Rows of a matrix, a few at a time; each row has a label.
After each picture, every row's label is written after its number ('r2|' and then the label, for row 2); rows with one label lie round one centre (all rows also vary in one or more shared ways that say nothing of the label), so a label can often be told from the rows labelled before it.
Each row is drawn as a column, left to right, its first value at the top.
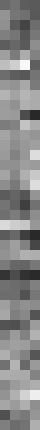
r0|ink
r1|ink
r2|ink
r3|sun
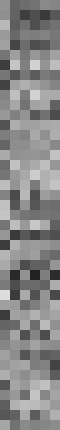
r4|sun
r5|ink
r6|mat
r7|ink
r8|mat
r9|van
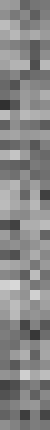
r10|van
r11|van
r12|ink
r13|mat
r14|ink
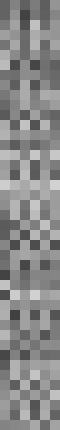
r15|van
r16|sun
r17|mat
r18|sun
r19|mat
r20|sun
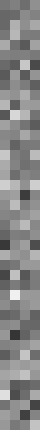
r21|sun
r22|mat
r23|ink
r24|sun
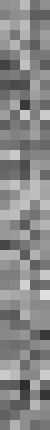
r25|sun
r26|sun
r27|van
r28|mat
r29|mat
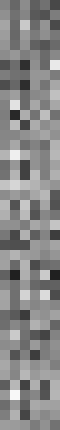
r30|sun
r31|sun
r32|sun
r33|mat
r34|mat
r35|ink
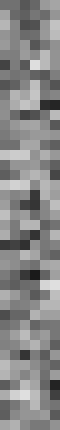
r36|sun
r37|sun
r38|sun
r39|ink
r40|van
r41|van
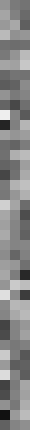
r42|ink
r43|van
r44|van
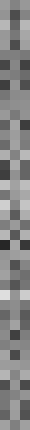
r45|sun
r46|mat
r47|sun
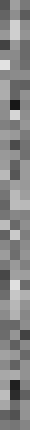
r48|ink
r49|van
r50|mat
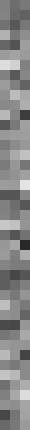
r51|ink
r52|ink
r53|sun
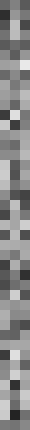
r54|mat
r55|ink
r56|ink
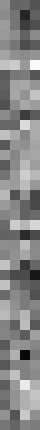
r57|van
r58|ink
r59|mat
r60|ink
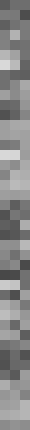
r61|van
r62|van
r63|mat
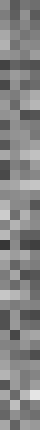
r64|sun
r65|mat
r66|sun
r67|sun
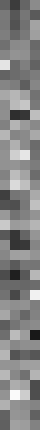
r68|ink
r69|sun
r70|sun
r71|mat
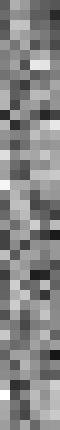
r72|sun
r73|van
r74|sun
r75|ink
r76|van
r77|mat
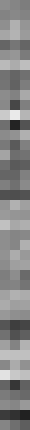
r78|ink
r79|ink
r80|ink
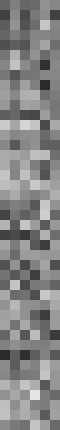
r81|mat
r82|van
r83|mat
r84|sun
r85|sun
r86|mat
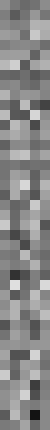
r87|ink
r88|van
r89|sun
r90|ink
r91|van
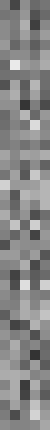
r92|sun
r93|ink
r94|van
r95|mat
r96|van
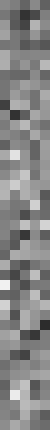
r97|van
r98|sun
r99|mat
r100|mat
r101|ink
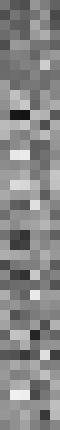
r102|mat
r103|sun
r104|sun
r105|mat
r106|ink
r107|mat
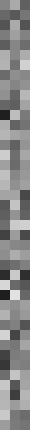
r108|van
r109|mat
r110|ink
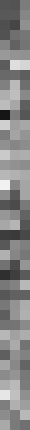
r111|sun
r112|ink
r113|van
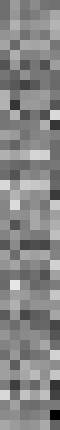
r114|sun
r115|van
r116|sun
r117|sun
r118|sun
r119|ink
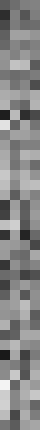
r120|mat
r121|ink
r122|van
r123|sun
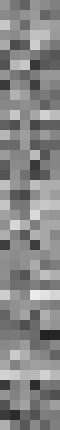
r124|sun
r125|ink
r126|ink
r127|sun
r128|mat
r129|mat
